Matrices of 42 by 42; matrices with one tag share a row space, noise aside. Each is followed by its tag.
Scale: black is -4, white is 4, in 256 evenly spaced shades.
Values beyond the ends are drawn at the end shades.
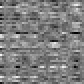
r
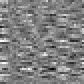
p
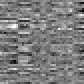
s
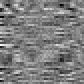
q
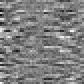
q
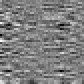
q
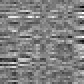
s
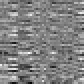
s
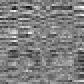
s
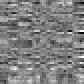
s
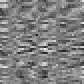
p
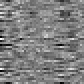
q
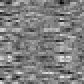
q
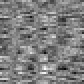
p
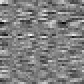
p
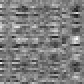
r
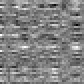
r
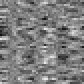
p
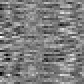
q
